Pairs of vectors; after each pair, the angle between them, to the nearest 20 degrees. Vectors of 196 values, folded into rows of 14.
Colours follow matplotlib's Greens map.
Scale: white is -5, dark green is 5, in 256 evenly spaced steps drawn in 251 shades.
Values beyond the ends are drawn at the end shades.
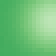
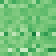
100 degrees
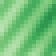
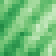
160 degrees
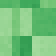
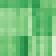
40 degrees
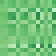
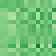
160 degrees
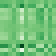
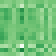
160 degrees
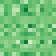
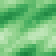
80 degrees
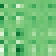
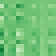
160 degrees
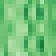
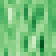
40 degrees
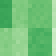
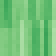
40 degrees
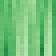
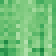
40 degrees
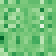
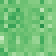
160 degrees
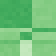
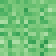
80 degrees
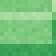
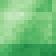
40 degrees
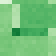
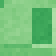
80 degrees
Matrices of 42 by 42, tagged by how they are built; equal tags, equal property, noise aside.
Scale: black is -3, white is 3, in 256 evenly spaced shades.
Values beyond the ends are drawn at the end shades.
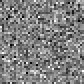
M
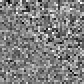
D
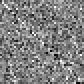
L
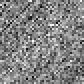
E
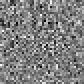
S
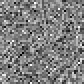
E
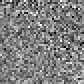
D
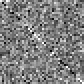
L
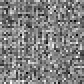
M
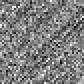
E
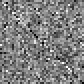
L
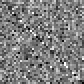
L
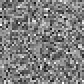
M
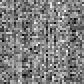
M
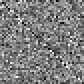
L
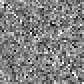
L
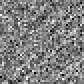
E
